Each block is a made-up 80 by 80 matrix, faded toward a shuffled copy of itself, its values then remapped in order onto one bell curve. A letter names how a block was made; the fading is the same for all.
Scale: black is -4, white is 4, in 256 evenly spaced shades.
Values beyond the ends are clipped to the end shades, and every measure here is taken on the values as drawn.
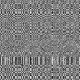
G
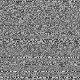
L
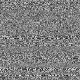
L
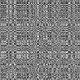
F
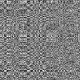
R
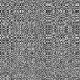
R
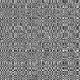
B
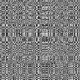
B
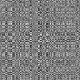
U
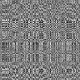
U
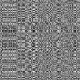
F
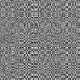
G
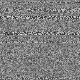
L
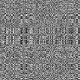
R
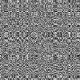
R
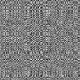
R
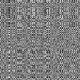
U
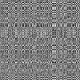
G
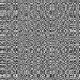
U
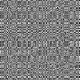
B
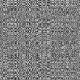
R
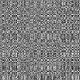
U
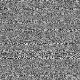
L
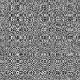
R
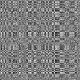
G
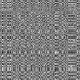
B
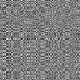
F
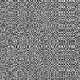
R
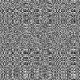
R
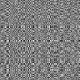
U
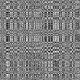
G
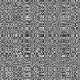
U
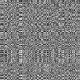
R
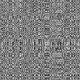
R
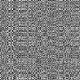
R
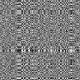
B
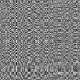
U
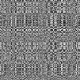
U
